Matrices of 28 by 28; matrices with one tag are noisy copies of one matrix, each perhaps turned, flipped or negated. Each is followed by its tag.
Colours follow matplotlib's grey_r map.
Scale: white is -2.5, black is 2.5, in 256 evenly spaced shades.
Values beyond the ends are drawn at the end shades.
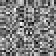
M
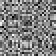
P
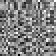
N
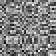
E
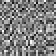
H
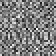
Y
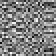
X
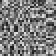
N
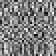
X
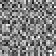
H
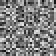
M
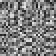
N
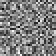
H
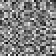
H
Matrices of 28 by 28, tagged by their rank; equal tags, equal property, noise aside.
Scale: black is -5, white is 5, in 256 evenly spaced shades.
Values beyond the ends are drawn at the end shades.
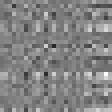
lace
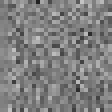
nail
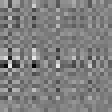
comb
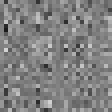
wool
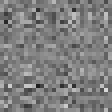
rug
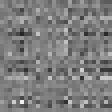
lace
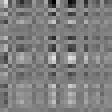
comb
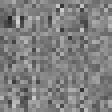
wool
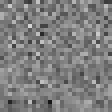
nail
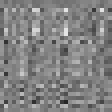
rug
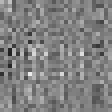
wool
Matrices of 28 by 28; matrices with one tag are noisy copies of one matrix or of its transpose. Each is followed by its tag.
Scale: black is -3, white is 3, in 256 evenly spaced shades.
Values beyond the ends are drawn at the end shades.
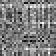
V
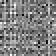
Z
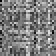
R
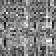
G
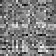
G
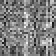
G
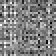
Z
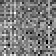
Z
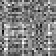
V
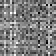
Z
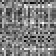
V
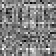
V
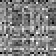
R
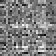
G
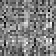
G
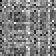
R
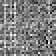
Z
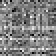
R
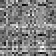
G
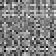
Z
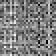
Z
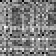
R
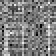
V
